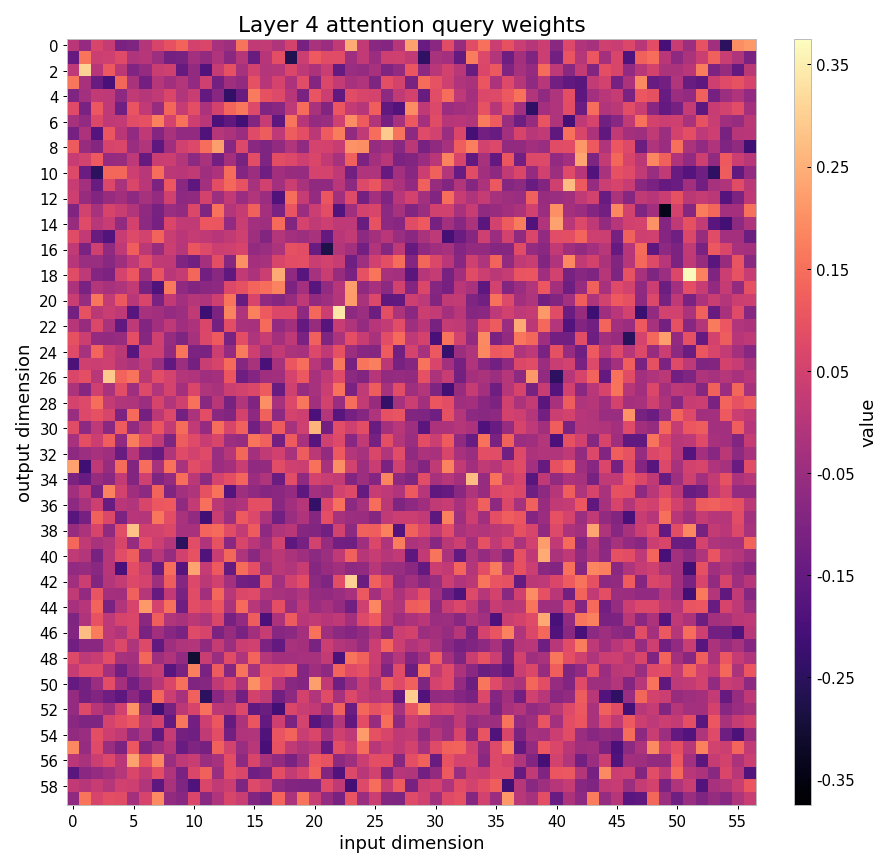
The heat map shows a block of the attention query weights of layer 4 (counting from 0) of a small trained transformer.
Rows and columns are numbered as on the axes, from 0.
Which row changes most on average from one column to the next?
23
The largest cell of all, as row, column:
18, 51
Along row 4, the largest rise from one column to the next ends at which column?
15
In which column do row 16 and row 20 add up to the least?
21
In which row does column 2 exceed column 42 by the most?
46
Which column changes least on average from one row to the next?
32
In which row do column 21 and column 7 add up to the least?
16
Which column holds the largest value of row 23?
49
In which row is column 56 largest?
0
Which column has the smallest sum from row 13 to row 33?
28
